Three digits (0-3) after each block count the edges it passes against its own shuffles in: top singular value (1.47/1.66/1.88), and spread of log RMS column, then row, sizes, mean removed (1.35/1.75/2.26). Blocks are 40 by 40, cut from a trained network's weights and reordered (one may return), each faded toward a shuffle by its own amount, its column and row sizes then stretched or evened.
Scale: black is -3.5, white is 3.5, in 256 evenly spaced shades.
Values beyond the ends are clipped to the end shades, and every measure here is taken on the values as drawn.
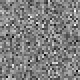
1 2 0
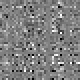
1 3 3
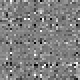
0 2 3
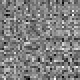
3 2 2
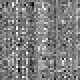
2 2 2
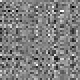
3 3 2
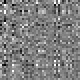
3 3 2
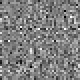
2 2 2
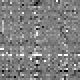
2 2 1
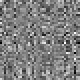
3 3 2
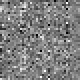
0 3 0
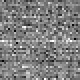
1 0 1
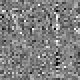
2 2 2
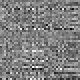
3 0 3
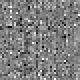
0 1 0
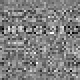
3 1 3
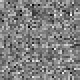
2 1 2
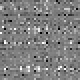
0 2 3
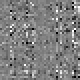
1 3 2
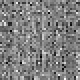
0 0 1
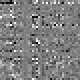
2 3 3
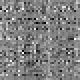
1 0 3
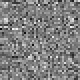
1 0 2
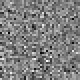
1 2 1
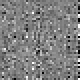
2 3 1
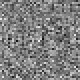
2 0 1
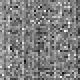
1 1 0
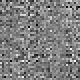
2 3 2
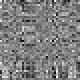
3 2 3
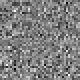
3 1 2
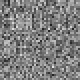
3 0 0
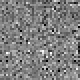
0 2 1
